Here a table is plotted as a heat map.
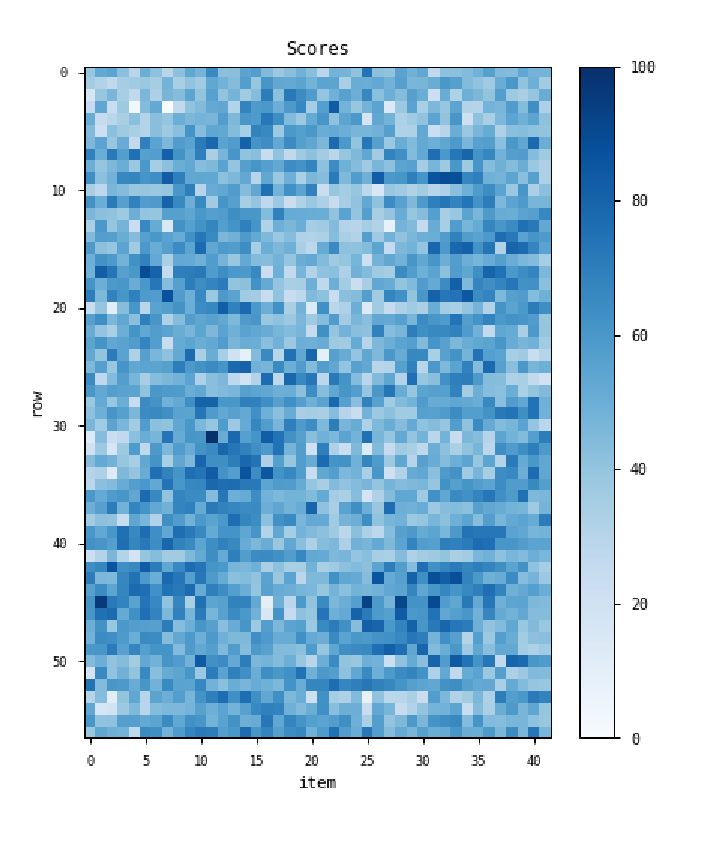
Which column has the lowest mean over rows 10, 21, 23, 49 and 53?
25
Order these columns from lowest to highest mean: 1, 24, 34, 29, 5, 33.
24, 1, 29, 34, 5, 33
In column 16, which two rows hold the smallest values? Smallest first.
45, 46
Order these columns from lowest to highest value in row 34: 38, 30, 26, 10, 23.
23, 30, 26, 38, 10
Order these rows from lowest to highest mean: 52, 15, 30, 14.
30, 14, 15, 52
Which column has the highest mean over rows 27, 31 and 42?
11
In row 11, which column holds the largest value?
7
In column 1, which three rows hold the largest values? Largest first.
45, 17, 46
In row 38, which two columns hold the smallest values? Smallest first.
3, 6
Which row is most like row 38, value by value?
12
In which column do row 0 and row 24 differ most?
14
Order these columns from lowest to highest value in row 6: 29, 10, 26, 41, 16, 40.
29, 41, 26, 16, 10, 40
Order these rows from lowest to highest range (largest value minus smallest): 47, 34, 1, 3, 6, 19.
1, 47, 6, 19, 34, 3
